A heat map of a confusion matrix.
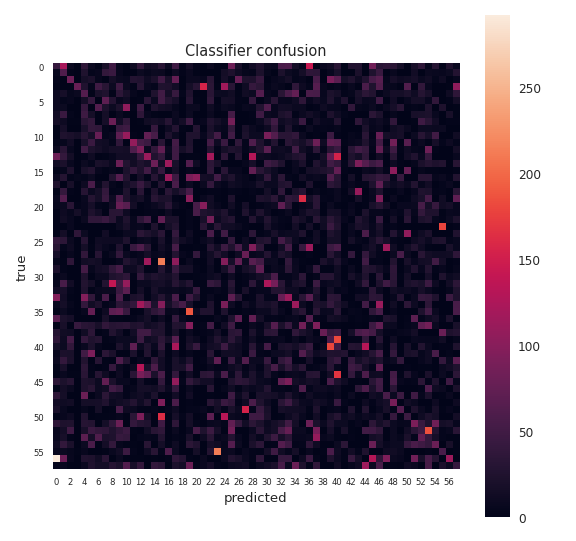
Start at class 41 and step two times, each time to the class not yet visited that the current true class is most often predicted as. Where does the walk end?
7
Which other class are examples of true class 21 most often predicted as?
20
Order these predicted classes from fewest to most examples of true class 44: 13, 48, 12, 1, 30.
1, 30, 48, 13, 12
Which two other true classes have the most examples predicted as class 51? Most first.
56, 36
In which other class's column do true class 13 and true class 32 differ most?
40
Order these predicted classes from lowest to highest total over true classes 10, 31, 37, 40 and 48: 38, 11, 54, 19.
38, 54, 11, 19
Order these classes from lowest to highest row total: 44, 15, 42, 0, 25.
25, 15, 42, 44, 0
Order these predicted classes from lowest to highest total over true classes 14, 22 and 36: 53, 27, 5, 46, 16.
27, 5, 53, 46, 16
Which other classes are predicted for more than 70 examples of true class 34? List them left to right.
12, 13, 15, 24, 46
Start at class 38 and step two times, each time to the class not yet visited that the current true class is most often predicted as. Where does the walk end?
23
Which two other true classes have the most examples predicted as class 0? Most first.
56, 33
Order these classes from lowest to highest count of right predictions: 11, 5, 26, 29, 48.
5, 26, 29, 48, 11
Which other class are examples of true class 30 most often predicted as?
31
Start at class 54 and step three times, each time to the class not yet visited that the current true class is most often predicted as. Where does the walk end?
46
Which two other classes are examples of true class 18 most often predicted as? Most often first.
43, 19
